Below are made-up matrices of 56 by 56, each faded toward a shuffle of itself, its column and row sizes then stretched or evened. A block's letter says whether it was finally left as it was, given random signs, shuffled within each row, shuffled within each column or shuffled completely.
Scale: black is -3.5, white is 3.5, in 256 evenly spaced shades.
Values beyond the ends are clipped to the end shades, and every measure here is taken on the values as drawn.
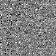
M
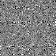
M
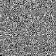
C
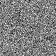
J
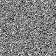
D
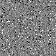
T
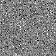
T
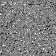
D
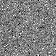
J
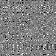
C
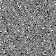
J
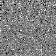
M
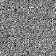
C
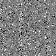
T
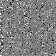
T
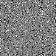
M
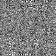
M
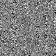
T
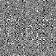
C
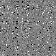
M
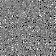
M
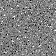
J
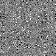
C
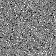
J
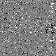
M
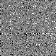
M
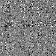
M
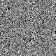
T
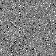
T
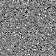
D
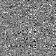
M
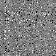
M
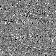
D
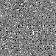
D
